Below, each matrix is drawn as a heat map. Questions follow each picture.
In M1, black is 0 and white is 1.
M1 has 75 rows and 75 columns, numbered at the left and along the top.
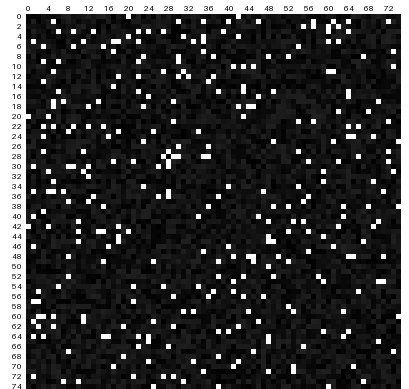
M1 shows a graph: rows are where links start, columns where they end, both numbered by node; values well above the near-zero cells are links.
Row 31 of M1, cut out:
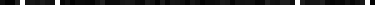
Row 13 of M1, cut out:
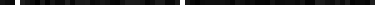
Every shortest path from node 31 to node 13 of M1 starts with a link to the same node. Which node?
node 11
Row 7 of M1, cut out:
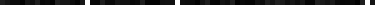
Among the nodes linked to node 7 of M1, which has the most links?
node 35
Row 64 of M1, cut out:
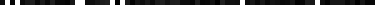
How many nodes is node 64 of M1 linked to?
8
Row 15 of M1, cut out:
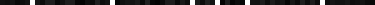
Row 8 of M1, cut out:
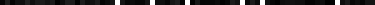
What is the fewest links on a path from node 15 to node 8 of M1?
3
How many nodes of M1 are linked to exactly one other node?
4
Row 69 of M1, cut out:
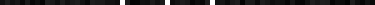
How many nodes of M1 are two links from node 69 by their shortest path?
10
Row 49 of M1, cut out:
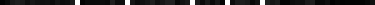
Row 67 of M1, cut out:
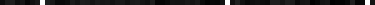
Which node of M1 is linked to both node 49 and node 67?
node 45
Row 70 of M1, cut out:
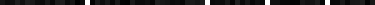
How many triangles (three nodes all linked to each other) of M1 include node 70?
1
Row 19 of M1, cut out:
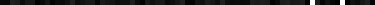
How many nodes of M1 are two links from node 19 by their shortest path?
5
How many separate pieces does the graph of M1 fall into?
2
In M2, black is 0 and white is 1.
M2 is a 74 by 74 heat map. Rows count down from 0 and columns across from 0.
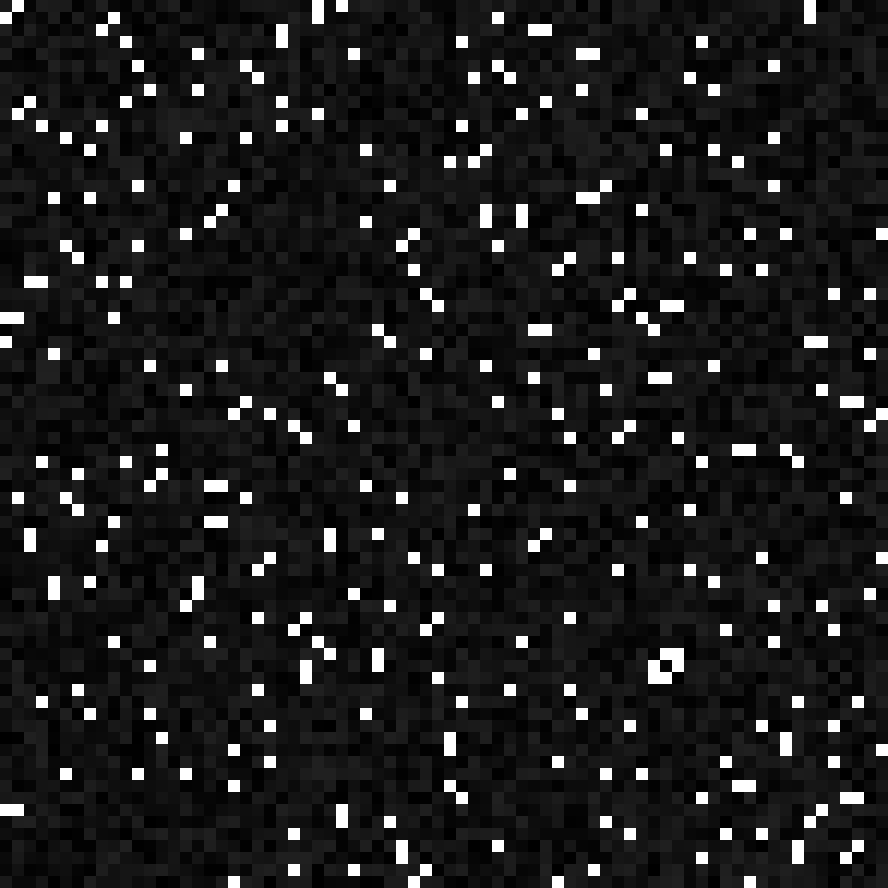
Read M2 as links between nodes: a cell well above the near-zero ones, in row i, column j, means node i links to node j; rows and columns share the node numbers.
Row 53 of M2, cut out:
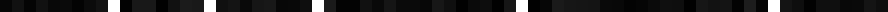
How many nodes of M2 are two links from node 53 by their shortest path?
8
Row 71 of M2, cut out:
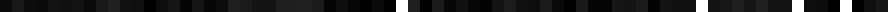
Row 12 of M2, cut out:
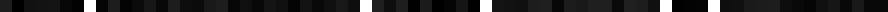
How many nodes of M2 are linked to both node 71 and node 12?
0
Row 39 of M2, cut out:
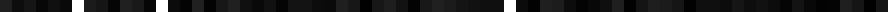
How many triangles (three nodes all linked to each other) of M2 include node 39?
1
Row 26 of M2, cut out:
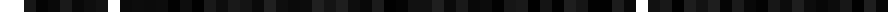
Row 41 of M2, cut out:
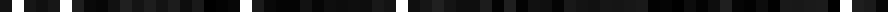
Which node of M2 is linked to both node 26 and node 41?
node 1
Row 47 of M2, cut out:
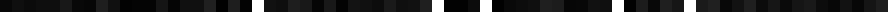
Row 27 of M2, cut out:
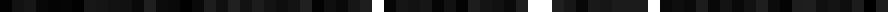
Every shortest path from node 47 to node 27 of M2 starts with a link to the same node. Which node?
node 36
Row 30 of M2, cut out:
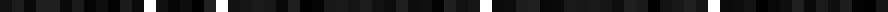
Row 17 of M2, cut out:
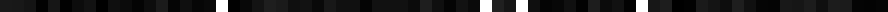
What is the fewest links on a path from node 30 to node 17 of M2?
2
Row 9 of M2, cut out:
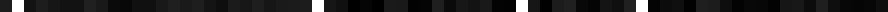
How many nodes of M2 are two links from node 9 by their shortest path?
6
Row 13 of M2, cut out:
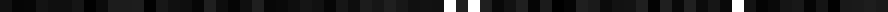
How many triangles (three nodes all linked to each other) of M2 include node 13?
1
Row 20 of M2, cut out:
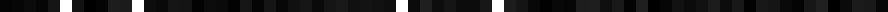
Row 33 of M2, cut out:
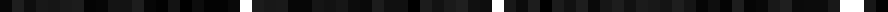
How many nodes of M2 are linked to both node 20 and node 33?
1
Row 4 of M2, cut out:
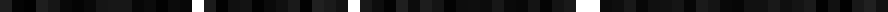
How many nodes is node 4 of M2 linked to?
4
